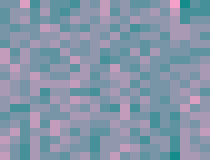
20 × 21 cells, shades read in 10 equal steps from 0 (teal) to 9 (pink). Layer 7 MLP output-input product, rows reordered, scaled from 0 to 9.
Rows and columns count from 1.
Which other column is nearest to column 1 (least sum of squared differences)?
7
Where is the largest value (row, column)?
1, 18
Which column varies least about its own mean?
17
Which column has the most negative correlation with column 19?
3
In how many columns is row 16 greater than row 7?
12
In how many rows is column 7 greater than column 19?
6
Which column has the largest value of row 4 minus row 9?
5
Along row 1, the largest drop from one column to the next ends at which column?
19
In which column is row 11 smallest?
14
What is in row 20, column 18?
0
